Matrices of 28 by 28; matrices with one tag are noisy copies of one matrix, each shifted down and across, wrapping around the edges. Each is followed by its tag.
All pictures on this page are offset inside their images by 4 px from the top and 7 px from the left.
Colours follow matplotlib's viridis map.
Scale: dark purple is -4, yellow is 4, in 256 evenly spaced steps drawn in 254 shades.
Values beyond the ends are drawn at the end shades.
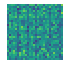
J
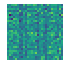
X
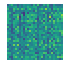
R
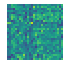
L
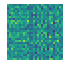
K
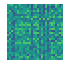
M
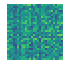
X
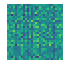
M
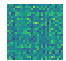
M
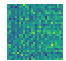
K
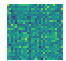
R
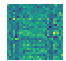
L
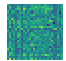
K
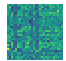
L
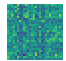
L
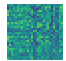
L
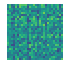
J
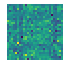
L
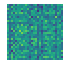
R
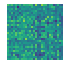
L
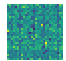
J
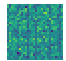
J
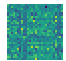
L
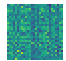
X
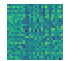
K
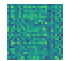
K
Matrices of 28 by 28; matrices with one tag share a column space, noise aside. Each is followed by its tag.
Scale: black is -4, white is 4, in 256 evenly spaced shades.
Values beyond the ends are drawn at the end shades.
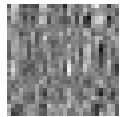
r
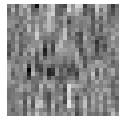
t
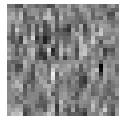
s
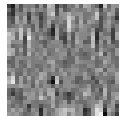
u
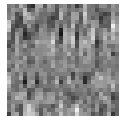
u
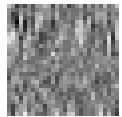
u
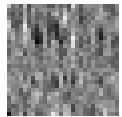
u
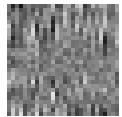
u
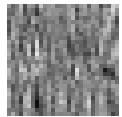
t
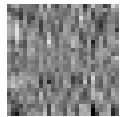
u
